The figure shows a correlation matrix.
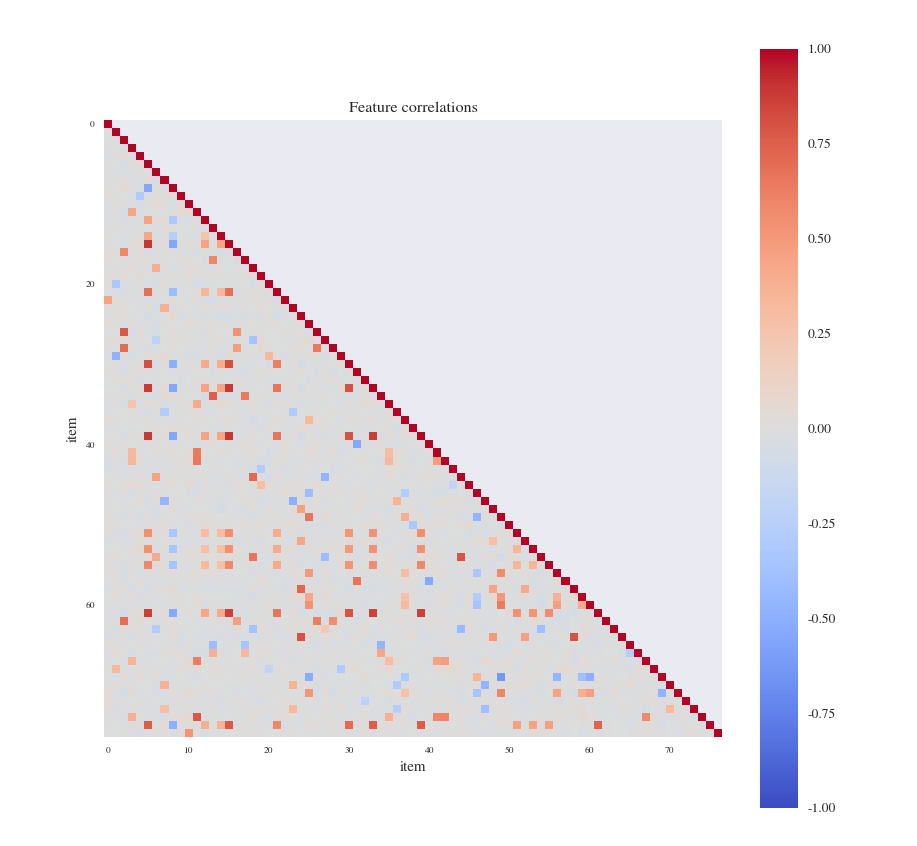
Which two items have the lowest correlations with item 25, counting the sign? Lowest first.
69, 46
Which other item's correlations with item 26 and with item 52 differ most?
2
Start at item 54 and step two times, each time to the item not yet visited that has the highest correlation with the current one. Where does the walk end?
18
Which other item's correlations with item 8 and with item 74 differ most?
11
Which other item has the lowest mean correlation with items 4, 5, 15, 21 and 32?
8
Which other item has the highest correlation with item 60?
49
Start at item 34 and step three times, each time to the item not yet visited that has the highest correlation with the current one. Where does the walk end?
66
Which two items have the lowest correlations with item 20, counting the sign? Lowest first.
1, 68
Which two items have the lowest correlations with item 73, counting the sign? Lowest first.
47, 36
